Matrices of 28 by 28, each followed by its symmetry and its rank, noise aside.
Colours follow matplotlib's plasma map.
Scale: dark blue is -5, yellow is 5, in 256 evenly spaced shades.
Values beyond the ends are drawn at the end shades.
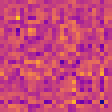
symmetric, rank three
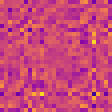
symmetric, rank three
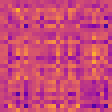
no symmetry, rank three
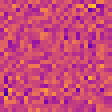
antisymmetric, rank four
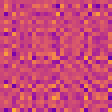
no symmetry, rank two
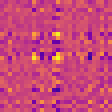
symmetric, rank two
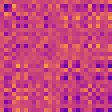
symmetric, rank two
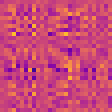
no symmetry, rank two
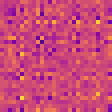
symmetric, rank three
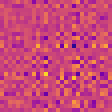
antisymmetric, rank two
